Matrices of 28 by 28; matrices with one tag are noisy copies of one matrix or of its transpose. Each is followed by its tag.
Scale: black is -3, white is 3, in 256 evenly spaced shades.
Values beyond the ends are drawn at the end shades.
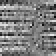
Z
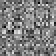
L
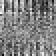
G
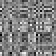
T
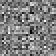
L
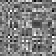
T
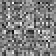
L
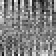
G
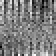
G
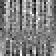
Z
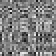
T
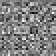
L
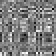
T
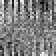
G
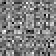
L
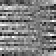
Z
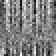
Z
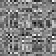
T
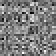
L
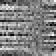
Z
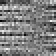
Z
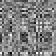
T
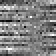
Z
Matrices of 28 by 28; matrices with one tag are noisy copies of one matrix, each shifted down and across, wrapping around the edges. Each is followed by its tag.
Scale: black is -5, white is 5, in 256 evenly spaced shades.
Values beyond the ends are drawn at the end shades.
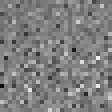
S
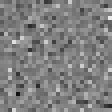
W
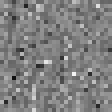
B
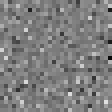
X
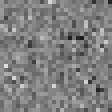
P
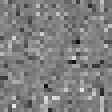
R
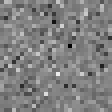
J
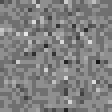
X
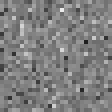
B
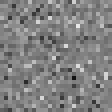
J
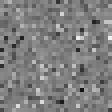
W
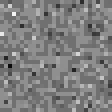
J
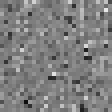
R
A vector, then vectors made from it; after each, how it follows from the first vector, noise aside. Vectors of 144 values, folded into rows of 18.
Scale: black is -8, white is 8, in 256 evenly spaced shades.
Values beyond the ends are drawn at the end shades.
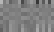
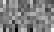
reversed, scaled up.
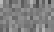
copied.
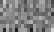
reversed, scaled up.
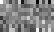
scaled up.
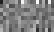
negated, scaled up.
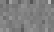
negated, partly zeroed.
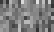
negated, scaled up.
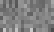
reversed, negated.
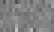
reversed, negated, partly zeroed.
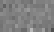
reversed, negated, partly zeroed.
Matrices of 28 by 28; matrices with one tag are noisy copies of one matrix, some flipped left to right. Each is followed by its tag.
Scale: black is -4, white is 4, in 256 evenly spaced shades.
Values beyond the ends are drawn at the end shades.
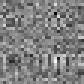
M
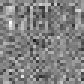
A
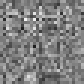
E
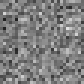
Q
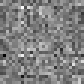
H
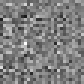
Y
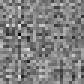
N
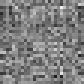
H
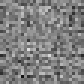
H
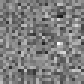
Y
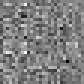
Y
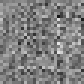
Y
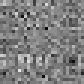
M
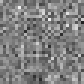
E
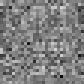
H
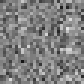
Q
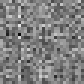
N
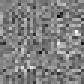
Y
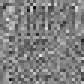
A
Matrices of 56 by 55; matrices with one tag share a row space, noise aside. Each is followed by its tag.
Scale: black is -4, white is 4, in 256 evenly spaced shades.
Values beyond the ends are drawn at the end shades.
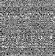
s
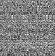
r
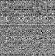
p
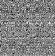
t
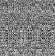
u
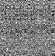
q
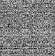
r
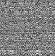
p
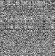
q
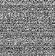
r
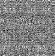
q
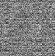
p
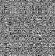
p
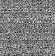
r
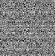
t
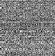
s
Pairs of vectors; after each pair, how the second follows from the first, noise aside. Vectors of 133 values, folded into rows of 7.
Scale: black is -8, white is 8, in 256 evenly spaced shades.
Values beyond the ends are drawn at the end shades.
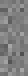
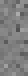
reversed, negated, partly zeroed.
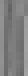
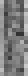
wrapped around, scaled up.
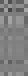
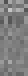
negated.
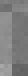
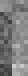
negated, scaled up.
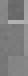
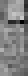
negated, scaled up.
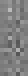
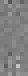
reversed, partly zeroed.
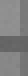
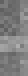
negated.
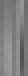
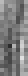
negated, scaled up.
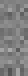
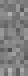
negated.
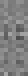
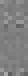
partly zeroed.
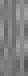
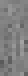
reversed, negated, partly zeroed.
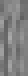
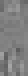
partly zeroed.
